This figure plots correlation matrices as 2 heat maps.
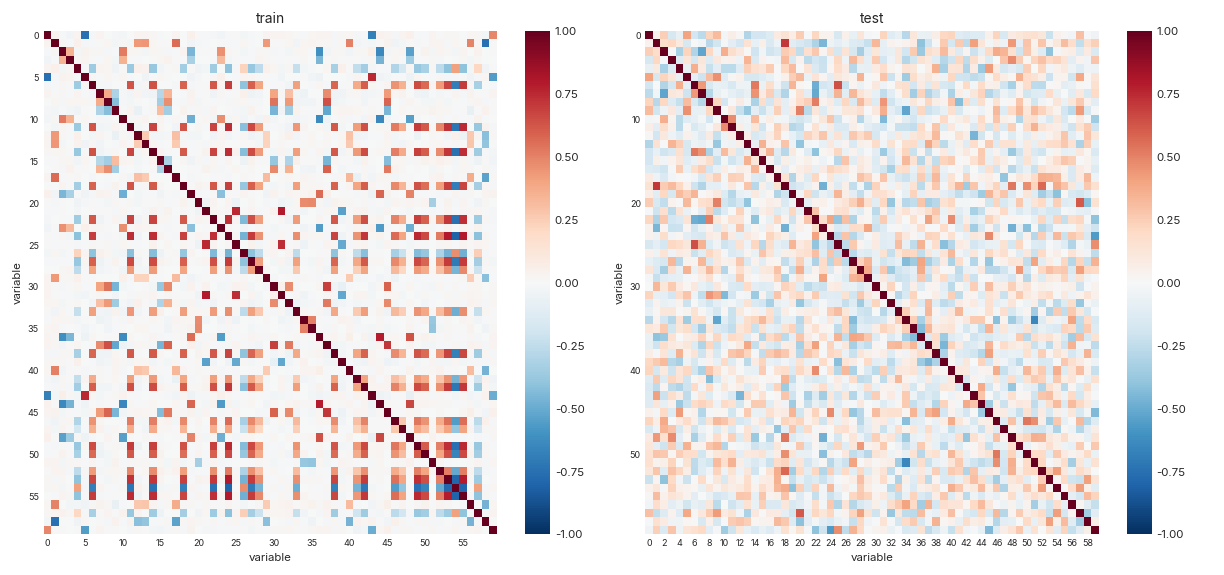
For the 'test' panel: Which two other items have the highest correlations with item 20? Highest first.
57, 9
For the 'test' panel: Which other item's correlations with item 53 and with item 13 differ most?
37
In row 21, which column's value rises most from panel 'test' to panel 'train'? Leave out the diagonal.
31
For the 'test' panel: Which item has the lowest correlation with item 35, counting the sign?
36
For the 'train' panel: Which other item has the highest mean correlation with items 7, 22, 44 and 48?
36
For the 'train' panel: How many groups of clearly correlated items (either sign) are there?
7
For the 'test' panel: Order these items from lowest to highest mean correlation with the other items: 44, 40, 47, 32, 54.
32, 47, 44, 40, 54
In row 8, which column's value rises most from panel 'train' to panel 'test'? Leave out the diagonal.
9
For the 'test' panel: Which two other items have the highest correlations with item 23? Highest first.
29, 12
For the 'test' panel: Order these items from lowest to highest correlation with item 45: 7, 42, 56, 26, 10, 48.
7, 42, 48, 10, 56, 26
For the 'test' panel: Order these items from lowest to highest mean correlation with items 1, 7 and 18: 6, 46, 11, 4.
11, 46, 6, 4
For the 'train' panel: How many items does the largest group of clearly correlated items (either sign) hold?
23
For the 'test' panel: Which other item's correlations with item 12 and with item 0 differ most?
9
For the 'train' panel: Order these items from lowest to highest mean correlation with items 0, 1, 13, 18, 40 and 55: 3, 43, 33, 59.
43, 3, 59, 33
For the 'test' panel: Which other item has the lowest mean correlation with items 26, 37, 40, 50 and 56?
27
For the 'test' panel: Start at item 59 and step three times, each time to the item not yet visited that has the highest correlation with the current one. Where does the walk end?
14
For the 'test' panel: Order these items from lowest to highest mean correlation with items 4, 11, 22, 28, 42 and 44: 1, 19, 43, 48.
19, 1, 48, 43
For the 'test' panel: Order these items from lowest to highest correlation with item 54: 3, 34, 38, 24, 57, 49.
34, 49, 38, 3, 24, 57
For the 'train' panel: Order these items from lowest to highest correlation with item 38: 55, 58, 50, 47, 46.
58, 47, 46, 50, 55
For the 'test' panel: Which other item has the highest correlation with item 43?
1
